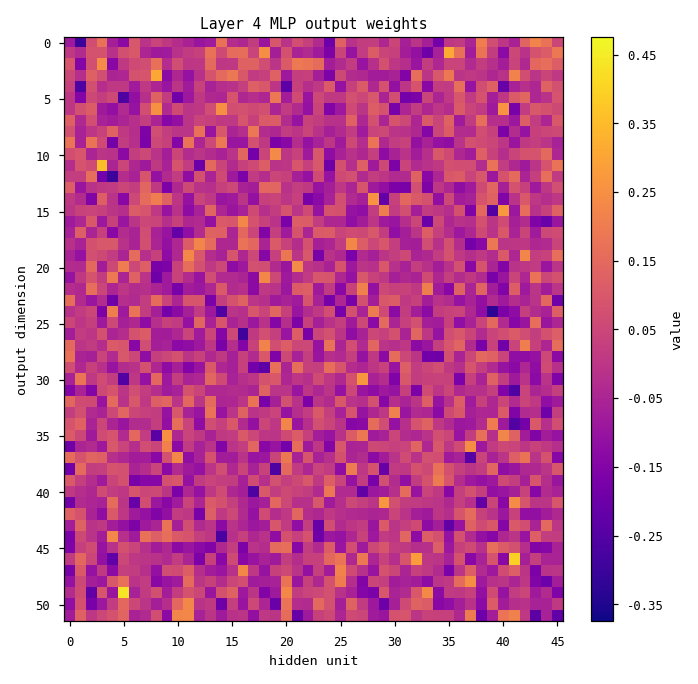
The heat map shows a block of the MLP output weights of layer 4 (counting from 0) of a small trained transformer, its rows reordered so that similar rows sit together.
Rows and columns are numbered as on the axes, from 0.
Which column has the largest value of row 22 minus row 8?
33
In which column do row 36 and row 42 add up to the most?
37
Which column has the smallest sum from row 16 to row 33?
9
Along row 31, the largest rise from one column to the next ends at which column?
42
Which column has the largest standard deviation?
41
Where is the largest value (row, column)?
49, 5
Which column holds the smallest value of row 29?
18
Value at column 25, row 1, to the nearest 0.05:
0.05
